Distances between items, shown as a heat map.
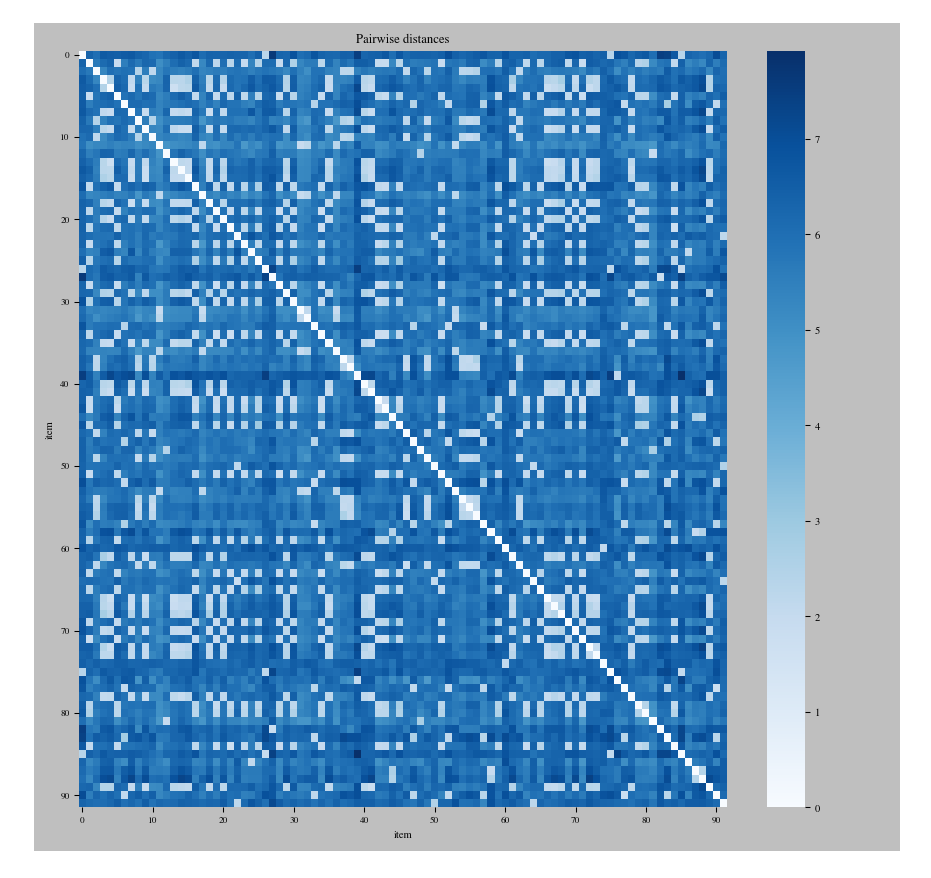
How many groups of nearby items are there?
13
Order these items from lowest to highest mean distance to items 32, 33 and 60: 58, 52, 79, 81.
52, 81, 79, 58
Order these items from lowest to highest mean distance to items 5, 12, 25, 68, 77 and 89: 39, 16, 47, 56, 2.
16, 47, 2, 56, 39
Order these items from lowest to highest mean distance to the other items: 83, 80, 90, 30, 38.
80, 30, 38, 90, 83
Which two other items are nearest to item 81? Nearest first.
12, 48
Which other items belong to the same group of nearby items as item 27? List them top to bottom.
82
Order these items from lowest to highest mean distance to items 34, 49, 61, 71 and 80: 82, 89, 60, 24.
89, 24, 82, 60
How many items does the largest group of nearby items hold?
22
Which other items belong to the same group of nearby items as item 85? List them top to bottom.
0, 26, 75
